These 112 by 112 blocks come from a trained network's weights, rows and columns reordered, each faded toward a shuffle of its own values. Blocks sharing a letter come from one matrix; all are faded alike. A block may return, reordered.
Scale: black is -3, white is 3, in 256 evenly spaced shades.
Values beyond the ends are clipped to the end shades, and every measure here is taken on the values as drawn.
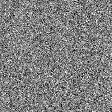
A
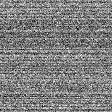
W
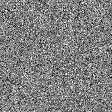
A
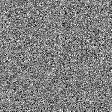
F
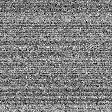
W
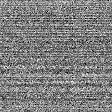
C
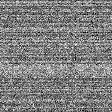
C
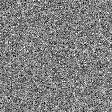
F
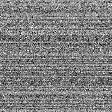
W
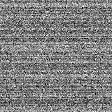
C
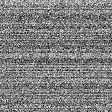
C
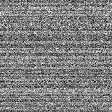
W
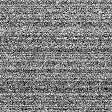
W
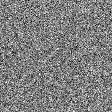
A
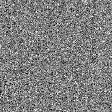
F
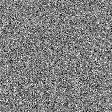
F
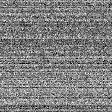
C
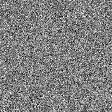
A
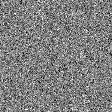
A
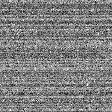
W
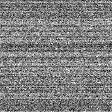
W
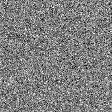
F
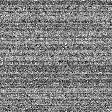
W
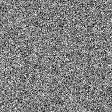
A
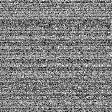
W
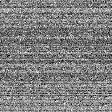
W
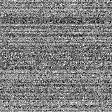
W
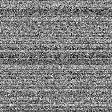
C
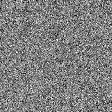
F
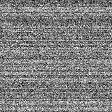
C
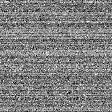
W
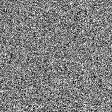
A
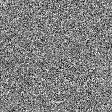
A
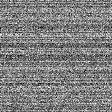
C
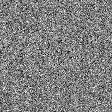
A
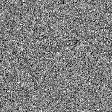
F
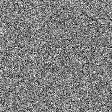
A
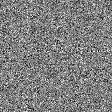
A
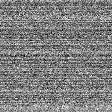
C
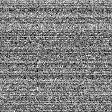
C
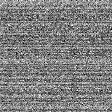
W
